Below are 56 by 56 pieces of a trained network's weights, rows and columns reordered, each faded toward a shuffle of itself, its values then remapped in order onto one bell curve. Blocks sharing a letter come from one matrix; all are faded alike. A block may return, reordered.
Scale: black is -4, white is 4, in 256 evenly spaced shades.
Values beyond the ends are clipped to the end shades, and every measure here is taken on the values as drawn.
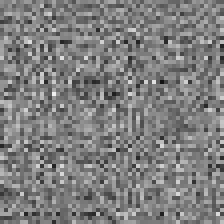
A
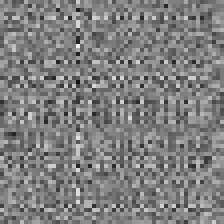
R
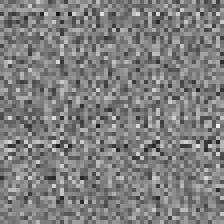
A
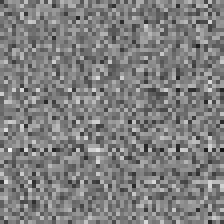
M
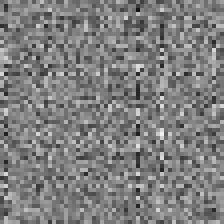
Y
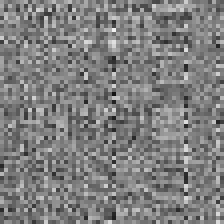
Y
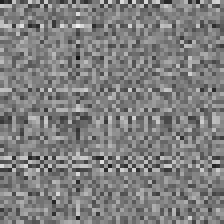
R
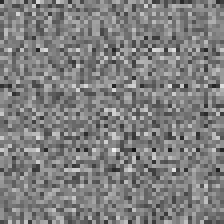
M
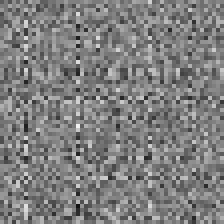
Y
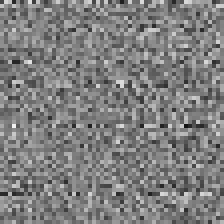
M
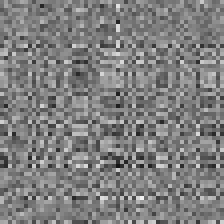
R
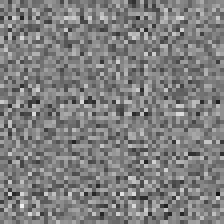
A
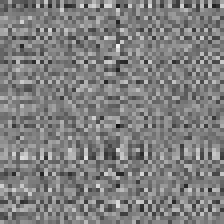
R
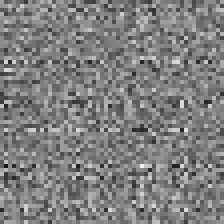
M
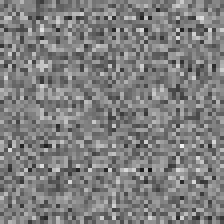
A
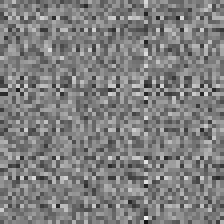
R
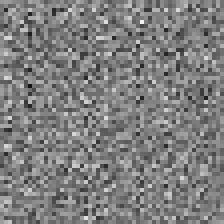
A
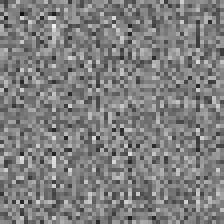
A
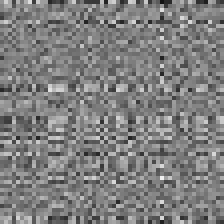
R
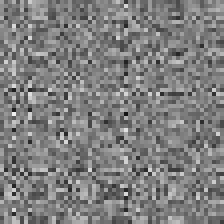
Y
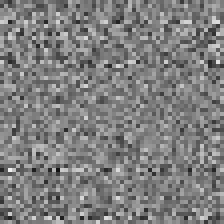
M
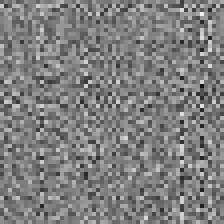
Y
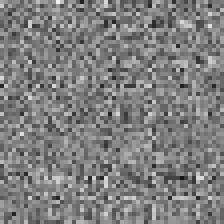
A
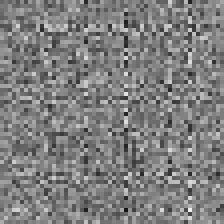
Y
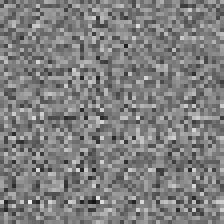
M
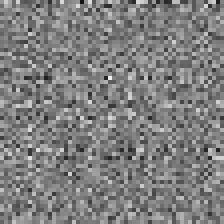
A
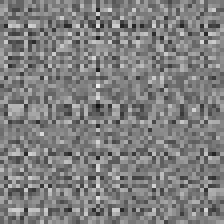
R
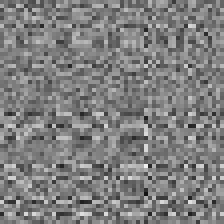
R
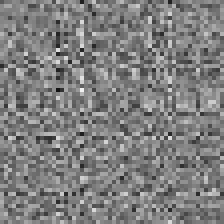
Y
